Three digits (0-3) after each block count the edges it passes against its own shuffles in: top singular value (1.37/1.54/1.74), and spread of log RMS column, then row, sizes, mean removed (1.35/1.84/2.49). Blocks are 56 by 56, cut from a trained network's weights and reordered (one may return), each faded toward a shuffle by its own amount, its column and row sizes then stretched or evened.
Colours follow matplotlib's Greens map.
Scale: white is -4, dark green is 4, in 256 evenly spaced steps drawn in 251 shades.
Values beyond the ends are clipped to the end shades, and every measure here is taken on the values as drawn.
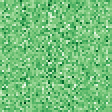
0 3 1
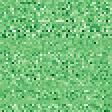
0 0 3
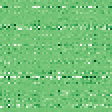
3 1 3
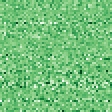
1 0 3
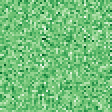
1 2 0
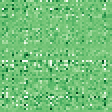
2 3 3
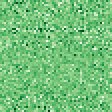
1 1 2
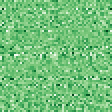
2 0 3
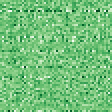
3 0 3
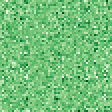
0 2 1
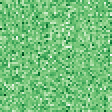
0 2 0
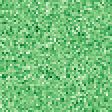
1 0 0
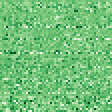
0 1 3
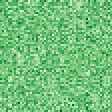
3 1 1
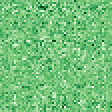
2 2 2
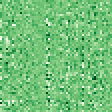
1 3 2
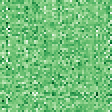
3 3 1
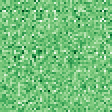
3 2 2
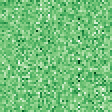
1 2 0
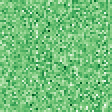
0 2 0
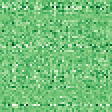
2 1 3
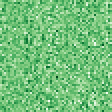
2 2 0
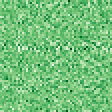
3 1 2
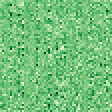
0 3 1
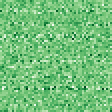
2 0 3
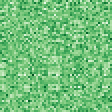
3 1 2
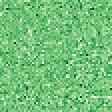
0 1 1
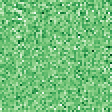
1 2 1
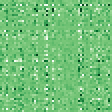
2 3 3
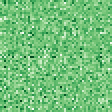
0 2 2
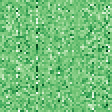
1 3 0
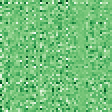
2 3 2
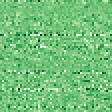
2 1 3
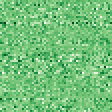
1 0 3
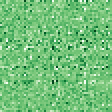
1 2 3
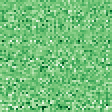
1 0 3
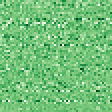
1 1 3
